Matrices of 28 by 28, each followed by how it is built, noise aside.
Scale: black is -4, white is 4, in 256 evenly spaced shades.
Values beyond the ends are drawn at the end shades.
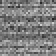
blocks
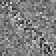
banded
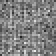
blocks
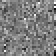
uneven columns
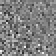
lower triangular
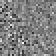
lower triangular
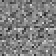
repeating columns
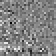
lower triangular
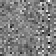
uneven columns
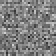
blocks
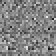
repeating columns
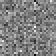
uneven columns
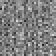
blocks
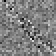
banded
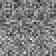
repeating columns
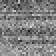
blocks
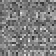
blocks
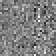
uneven columns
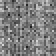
blocks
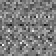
repeating columns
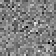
block diagonal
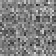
blocks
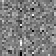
uneven columns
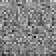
repeating columns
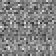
repeating columns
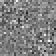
block diagonal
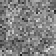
smooth
